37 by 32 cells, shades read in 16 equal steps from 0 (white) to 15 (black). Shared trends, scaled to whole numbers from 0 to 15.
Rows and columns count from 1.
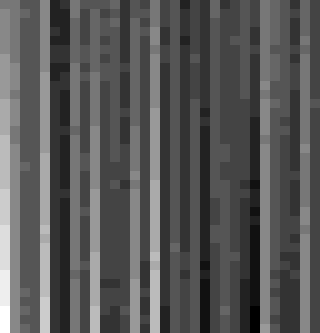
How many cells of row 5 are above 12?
3
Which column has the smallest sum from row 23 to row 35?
1
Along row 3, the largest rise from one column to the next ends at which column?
6
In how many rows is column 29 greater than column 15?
3
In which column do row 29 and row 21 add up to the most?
26
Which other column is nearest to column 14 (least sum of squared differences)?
31
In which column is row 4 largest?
7
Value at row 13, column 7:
13
